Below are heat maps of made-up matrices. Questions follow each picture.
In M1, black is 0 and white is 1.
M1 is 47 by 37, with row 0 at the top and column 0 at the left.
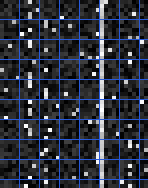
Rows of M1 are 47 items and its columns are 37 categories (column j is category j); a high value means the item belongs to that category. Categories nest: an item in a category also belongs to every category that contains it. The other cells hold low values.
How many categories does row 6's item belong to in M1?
3
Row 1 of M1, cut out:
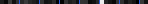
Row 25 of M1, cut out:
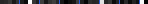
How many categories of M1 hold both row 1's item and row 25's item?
1
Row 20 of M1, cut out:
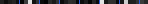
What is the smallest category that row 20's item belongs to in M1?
31
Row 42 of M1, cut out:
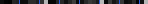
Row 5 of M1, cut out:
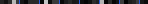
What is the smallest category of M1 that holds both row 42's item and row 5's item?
11
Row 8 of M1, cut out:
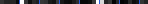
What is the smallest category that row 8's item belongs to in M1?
5
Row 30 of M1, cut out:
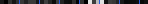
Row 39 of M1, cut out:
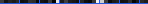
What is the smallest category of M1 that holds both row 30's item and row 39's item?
24
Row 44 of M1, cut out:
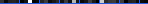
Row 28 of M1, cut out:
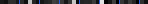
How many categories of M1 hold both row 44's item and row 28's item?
3
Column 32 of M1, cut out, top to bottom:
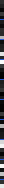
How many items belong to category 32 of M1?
9
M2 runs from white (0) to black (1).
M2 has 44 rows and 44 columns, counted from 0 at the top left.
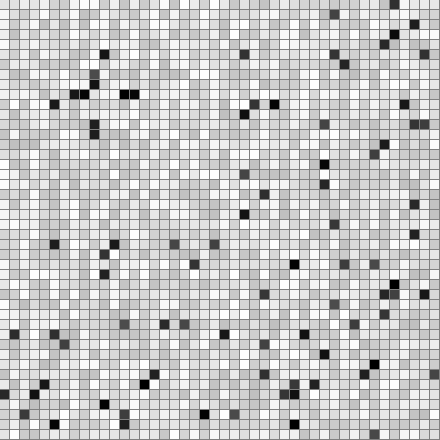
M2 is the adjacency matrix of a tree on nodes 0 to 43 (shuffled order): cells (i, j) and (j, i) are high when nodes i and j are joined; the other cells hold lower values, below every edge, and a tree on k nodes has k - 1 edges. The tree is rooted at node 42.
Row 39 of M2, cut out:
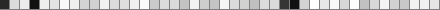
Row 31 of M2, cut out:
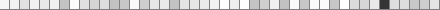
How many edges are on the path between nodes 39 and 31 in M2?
3
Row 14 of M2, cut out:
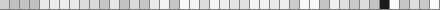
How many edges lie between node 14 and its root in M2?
3
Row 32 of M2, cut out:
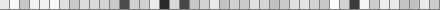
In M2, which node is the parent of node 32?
12
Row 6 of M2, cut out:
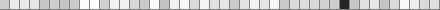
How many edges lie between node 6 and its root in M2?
4
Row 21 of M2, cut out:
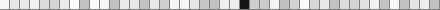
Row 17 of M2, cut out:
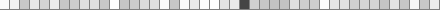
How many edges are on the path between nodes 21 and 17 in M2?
2
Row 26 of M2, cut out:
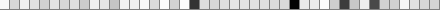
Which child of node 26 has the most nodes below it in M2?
37
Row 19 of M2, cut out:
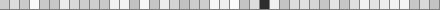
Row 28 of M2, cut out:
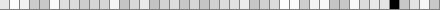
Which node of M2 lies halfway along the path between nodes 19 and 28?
29
